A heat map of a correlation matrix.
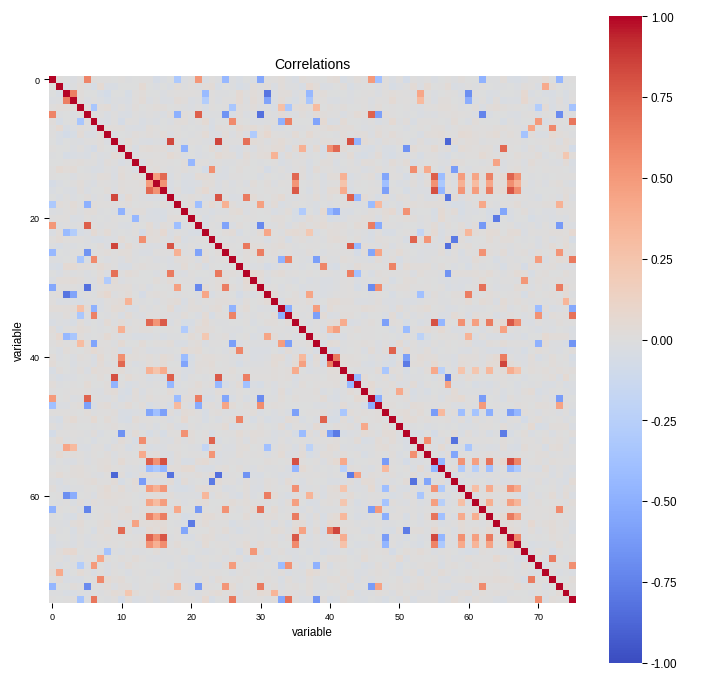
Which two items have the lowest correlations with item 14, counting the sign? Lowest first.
48, 56
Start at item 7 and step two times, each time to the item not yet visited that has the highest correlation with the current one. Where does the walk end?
69
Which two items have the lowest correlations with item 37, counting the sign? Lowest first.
2, 3
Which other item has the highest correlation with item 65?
41
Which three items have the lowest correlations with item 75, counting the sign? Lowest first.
38, 33, 4
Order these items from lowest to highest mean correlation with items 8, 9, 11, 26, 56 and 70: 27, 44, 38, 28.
38, 44, 27, 28
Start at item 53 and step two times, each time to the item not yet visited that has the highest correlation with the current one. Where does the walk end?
3
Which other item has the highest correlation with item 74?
32
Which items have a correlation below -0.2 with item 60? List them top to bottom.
2, 3, 53
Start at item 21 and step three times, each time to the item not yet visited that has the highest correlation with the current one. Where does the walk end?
0
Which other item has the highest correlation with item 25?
30
